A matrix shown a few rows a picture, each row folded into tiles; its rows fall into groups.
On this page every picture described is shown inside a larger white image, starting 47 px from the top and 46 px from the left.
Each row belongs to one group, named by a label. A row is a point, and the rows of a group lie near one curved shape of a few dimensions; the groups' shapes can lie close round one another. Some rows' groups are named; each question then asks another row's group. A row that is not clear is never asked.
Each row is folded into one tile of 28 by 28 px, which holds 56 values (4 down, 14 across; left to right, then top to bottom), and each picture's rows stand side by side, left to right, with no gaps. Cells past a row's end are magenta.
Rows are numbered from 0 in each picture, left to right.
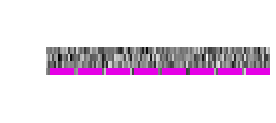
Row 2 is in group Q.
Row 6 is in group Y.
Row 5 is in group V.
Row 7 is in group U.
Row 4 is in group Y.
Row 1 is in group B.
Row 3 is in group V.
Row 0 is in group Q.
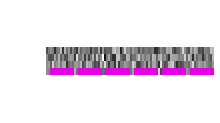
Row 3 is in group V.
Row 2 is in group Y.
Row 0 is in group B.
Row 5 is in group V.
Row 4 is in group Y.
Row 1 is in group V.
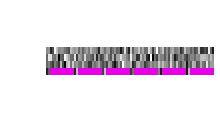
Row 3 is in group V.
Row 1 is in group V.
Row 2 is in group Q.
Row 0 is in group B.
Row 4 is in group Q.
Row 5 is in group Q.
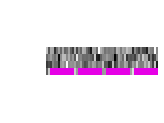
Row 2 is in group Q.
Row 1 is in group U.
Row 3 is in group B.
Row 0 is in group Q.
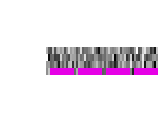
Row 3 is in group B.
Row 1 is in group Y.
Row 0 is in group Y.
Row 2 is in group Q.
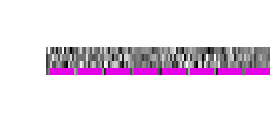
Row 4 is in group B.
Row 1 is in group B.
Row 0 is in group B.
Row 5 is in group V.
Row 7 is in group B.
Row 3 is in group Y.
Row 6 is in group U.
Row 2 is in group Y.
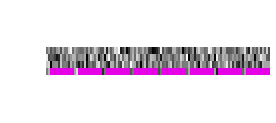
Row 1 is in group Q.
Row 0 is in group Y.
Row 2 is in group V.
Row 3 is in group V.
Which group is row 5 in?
Y
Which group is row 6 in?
Y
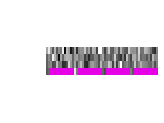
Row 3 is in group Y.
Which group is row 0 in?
B
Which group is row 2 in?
B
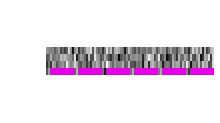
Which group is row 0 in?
Q
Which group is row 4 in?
Y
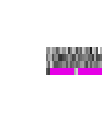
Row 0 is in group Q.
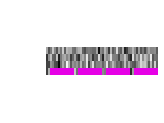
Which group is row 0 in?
Q
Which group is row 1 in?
B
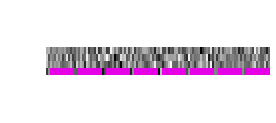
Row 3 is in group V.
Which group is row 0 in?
V
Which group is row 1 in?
Q
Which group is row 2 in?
B
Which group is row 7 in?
B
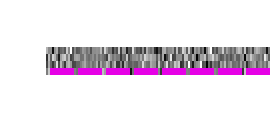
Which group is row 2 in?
B
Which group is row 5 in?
Y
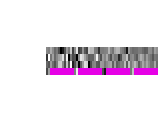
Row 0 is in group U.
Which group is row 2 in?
B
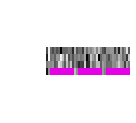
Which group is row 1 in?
Q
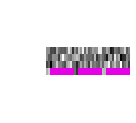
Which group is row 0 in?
Q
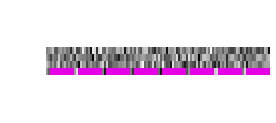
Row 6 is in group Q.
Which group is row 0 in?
B
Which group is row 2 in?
Q
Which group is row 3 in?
B
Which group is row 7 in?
Q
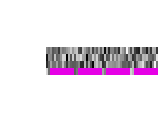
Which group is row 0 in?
V
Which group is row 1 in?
B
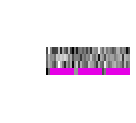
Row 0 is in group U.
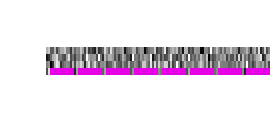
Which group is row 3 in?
U
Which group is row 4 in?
B
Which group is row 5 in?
U
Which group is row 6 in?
B
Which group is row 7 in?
U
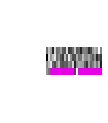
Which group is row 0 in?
Y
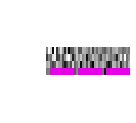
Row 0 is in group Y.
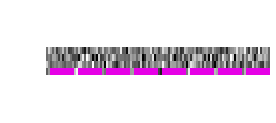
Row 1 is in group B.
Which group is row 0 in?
Y
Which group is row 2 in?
Y
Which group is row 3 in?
Q
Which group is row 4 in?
Q
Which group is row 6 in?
V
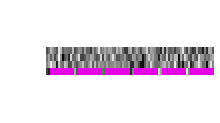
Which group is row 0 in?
Q
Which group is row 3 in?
Q
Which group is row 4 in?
V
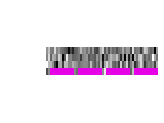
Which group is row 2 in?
B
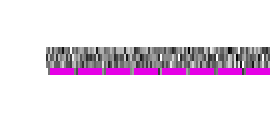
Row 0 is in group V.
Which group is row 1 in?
Q
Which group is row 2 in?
Q
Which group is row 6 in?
U
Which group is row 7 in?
V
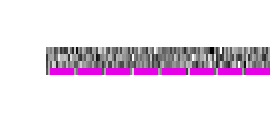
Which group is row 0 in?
Q
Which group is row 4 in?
V
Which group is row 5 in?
V
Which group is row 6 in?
Y
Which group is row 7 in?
Y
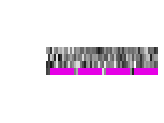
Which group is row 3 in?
U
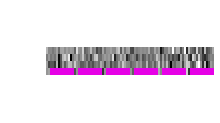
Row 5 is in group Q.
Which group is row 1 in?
Y
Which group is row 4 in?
U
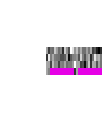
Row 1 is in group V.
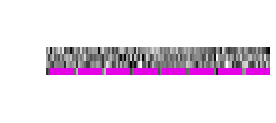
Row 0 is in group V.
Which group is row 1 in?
Y
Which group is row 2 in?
B
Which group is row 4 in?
V
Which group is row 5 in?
V
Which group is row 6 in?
Y
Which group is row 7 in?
V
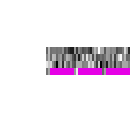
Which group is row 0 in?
V
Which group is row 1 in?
B
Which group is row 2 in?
Q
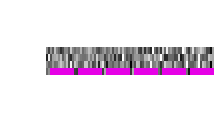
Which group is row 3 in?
Q
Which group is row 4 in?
V
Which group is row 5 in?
B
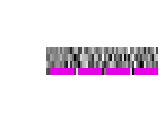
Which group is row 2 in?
V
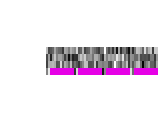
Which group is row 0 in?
B
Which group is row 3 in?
U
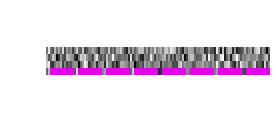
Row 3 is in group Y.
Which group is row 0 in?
Y
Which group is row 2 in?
Y
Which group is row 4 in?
B
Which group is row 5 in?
V
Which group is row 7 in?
B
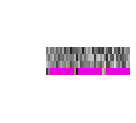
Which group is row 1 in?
U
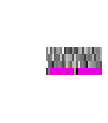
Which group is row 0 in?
V
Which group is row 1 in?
U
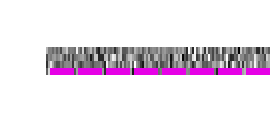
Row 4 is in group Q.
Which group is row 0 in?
B
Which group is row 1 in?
Y
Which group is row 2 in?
Y
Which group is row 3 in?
U
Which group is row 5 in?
Y
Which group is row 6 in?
B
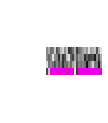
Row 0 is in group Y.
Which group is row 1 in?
U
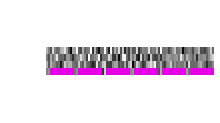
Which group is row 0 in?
Y
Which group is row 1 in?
B
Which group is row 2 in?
Y
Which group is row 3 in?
Y
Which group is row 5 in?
Y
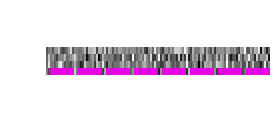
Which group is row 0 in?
Y
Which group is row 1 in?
Q
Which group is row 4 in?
V
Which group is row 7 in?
B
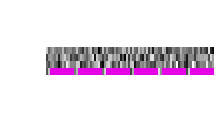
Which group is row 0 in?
Q
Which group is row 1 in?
V
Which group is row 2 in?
B
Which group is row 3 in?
Y
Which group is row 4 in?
B
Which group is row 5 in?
Q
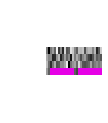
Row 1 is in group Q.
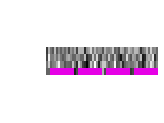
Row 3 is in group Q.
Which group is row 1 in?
Q
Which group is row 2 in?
Q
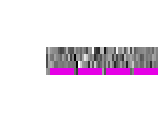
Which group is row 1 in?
Y
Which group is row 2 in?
U
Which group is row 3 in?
Y
